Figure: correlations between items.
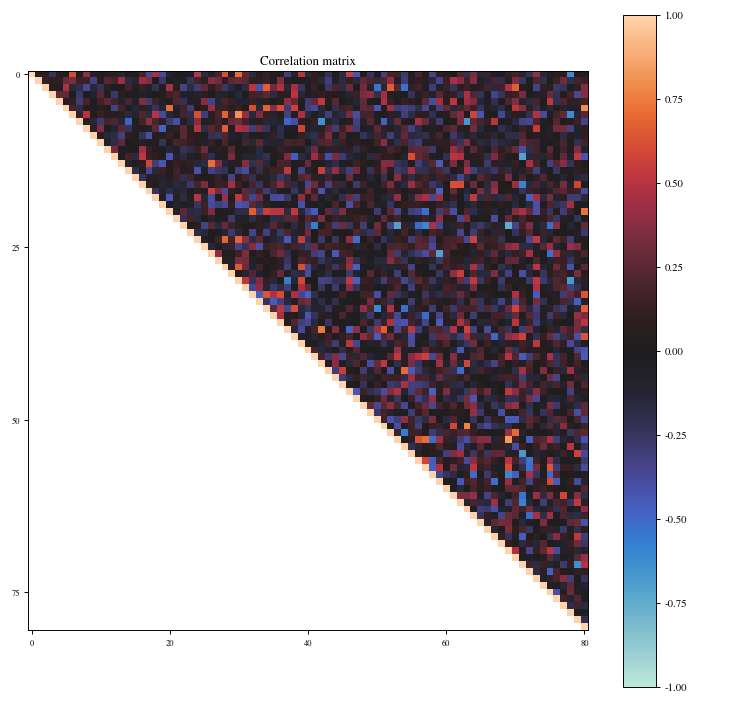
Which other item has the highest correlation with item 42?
37
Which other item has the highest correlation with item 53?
69
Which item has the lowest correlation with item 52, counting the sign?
54
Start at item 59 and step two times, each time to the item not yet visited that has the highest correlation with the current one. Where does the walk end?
57
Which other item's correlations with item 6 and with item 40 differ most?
28
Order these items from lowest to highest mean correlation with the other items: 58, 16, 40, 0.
58, 40, 0, 16
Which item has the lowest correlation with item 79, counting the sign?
71
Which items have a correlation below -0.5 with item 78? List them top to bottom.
0, 6, 30
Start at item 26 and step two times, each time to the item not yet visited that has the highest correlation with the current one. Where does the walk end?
17
